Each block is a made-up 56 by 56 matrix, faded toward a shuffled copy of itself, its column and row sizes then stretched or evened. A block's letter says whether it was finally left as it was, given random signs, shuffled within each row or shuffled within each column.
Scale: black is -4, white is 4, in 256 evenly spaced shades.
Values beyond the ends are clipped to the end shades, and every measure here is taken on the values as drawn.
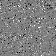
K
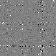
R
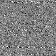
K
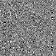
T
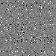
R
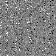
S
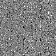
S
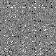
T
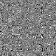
R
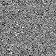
K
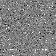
K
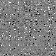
R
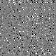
R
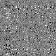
R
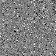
S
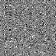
R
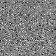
K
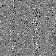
S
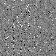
S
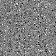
S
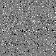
T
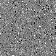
S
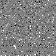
T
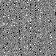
S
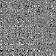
R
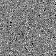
S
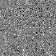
T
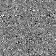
K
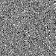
S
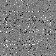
T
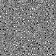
R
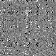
R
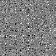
R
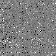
T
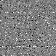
K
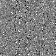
S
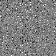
S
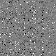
T
